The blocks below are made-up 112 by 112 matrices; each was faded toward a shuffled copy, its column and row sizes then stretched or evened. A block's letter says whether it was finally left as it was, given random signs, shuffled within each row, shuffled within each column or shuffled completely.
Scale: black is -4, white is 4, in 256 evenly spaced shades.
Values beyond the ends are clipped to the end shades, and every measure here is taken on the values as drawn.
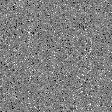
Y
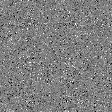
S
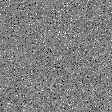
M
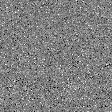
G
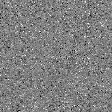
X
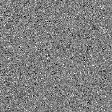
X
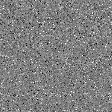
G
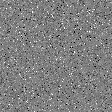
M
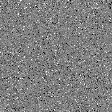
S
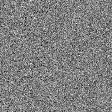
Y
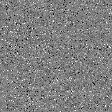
X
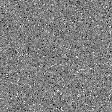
S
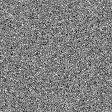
M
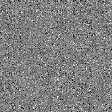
X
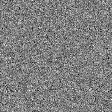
S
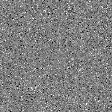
X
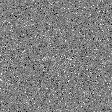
G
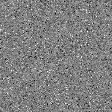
Y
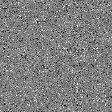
S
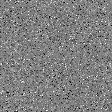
G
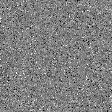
Y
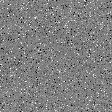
Y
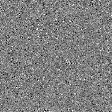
X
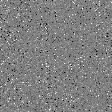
Y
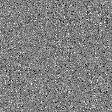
S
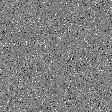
M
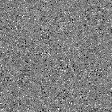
X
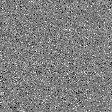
S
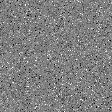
Y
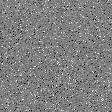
M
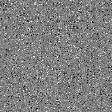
X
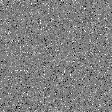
S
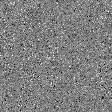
Y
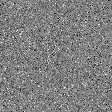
M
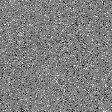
S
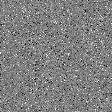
S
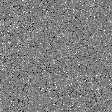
Y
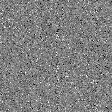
Y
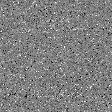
G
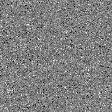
X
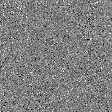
Y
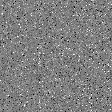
Y
